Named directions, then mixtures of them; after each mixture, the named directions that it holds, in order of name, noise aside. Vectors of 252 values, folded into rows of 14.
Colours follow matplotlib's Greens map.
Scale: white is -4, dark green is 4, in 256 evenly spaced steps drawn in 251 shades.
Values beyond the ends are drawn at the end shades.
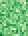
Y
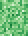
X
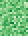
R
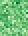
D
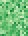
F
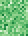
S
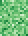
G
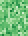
F, X.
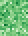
D, S.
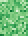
F, Y.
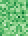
F, R, Y.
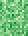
F, X.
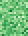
F, R.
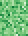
D, G, Y.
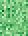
S, X, Y.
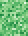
R, X, Y.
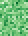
D, R.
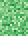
G, R.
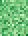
G.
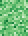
G, R.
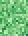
G, S, Y.
